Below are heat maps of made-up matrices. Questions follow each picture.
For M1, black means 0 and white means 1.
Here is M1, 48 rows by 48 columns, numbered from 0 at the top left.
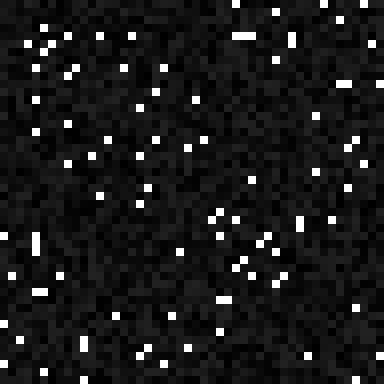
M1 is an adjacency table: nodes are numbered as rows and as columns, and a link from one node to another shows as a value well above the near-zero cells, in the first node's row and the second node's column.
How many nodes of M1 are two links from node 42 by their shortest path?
2
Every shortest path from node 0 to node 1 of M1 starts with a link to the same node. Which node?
node 29
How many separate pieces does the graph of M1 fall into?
3
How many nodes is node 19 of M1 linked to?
2
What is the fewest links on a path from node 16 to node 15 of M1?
3
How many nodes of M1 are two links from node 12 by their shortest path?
6
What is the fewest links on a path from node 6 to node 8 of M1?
4
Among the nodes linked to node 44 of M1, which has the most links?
node 17
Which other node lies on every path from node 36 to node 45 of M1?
node 4
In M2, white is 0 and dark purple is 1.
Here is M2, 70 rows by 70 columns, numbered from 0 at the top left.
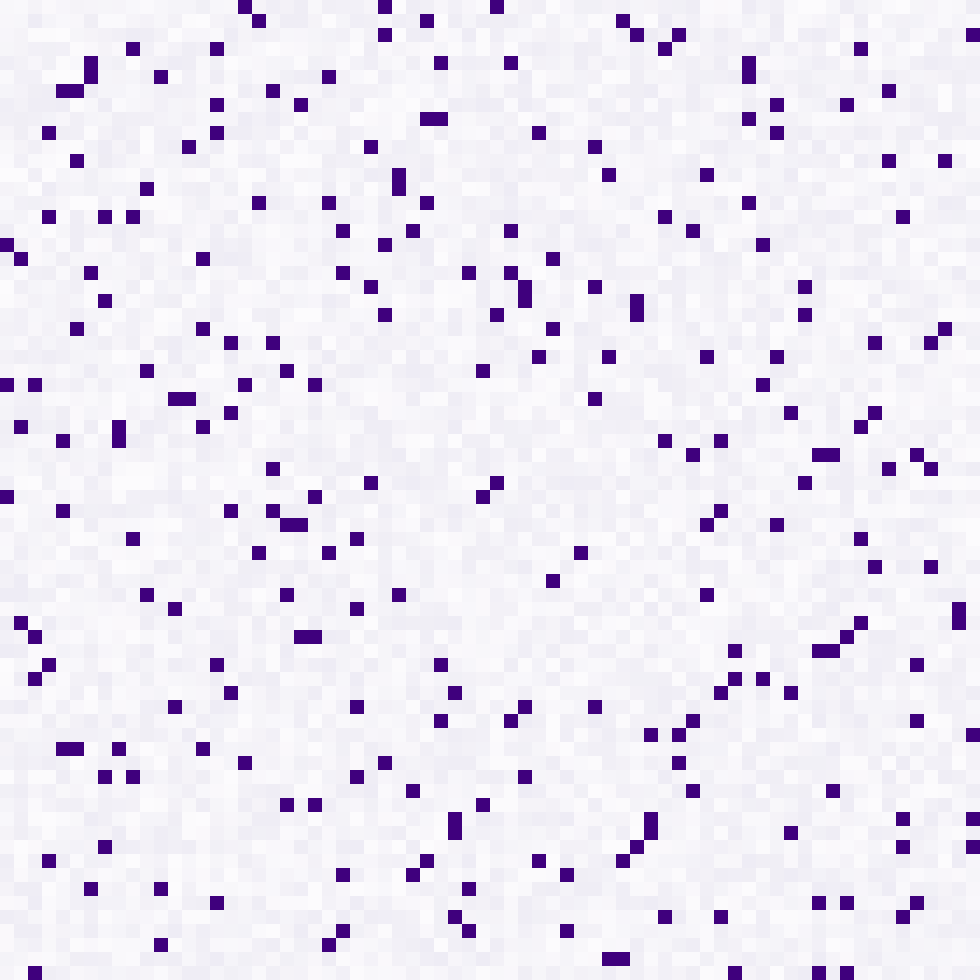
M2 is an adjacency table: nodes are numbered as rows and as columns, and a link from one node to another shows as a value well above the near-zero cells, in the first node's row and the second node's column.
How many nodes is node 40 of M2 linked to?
2
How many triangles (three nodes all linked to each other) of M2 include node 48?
0
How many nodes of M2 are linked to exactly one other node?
1
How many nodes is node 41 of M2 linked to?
1
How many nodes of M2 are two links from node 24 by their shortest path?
6
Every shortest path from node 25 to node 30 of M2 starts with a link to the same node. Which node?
node 38
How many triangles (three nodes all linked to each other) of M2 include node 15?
2
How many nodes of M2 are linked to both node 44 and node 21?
0
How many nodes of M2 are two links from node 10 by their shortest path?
4
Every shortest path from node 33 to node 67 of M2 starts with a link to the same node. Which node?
node 63
